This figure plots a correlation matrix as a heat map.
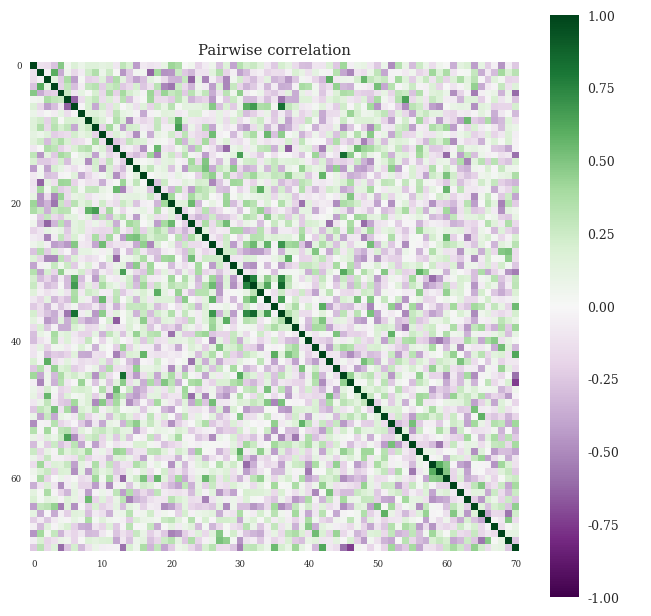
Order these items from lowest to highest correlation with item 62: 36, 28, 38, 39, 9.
28, 38, 9, 39, 36
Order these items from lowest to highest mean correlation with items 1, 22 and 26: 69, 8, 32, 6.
69, 8, 6, 32
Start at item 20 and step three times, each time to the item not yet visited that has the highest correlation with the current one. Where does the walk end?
37
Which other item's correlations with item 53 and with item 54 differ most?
34
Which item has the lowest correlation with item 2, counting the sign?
23
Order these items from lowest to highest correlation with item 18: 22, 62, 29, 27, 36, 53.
27, 22, 29, 53, 36, 62
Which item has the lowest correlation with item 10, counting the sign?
15
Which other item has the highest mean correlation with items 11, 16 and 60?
25
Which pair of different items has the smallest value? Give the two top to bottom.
46, 70
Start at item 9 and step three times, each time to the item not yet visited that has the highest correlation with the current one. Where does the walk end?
63
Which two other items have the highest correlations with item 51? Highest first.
65, 30
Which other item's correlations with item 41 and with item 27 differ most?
30
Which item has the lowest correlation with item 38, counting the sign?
54
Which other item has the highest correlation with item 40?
67
